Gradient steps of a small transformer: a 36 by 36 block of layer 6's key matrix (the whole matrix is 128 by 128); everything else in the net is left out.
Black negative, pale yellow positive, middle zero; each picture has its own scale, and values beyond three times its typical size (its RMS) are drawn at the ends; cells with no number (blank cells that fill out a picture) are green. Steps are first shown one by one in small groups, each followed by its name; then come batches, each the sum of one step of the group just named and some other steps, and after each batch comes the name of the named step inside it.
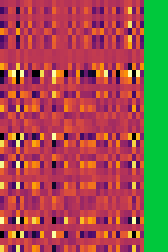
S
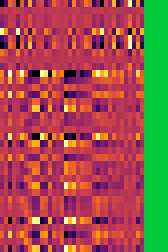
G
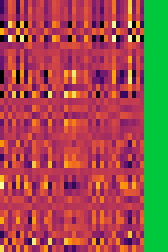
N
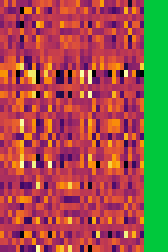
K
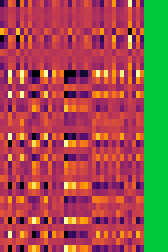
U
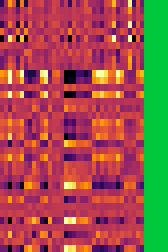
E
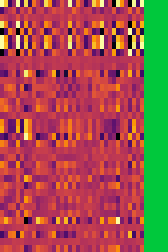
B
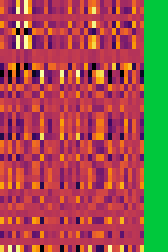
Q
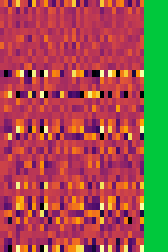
B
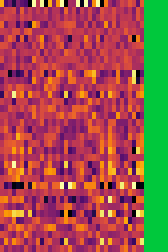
N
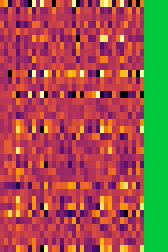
N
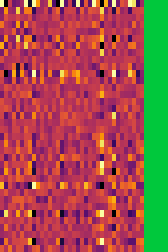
Q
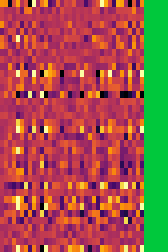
B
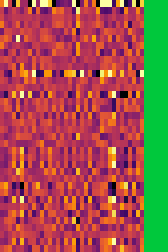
B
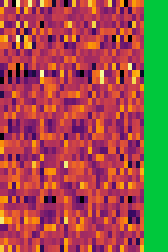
Q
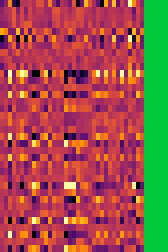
U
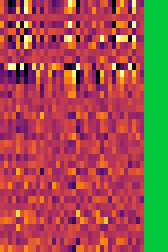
Q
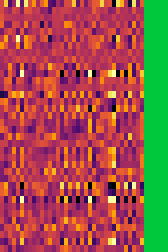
B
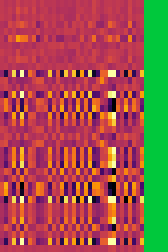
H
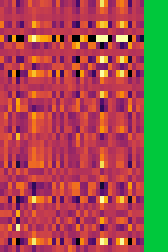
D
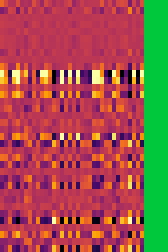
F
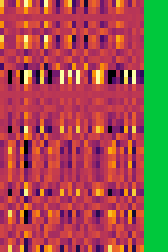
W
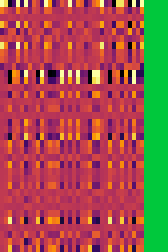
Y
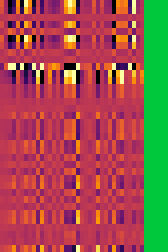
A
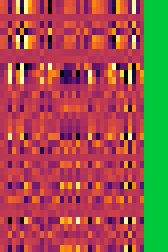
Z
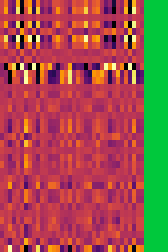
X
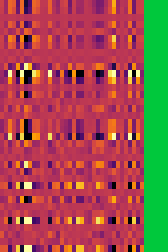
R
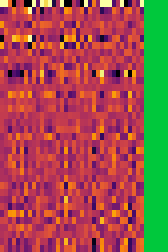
W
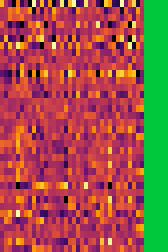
X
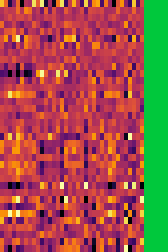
Z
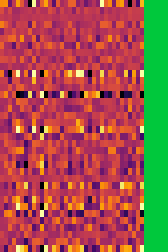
Y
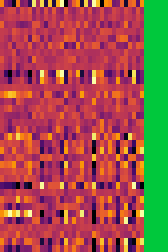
F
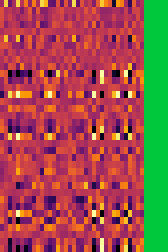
X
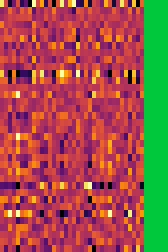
F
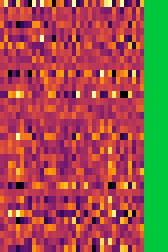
F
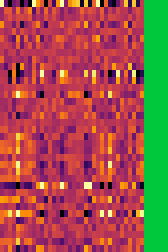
X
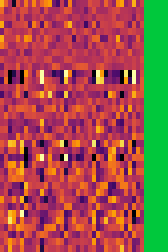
W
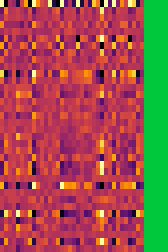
D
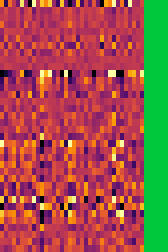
H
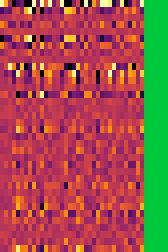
A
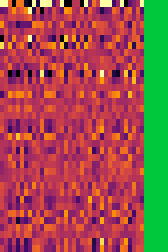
W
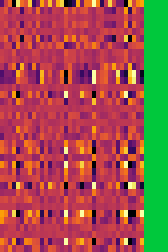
X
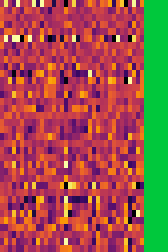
Z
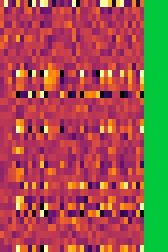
Z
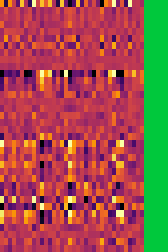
R
